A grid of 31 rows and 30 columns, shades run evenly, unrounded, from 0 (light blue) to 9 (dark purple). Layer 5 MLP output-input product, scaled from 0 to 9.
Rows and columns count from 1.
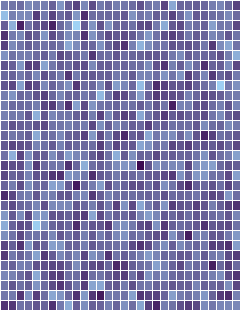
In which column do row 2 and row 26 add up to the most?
11
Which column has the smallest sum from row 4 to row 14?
18
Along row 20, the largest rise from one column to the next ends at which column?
12
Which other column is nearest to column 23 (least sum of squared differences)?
25
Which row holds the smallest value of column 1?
2
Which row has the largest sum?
27
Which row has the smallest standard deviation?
13
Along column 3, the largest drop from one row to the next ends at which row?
4
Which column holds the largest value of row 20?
1
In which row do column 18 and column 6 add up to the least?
9
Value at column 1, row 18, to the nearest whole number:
6
